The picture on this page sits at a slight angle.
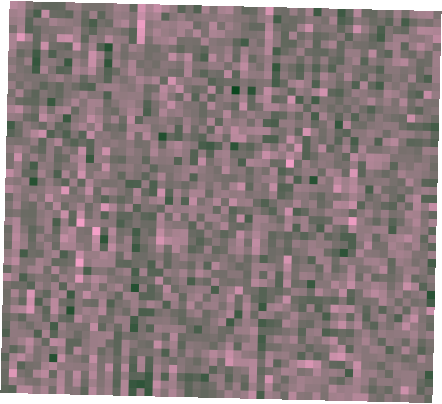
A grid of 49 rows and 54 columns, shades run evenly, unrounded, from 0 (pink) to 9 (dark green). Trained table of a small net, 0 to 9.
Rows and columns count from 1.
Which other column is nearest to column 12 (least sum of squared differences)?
32
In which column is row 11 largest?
29
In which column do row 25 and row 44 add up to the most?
21
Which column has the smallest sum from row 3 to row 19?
33
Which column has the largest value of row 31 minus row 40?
43
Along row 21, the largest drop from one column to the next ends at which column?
44
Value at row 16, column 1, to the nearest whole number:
7
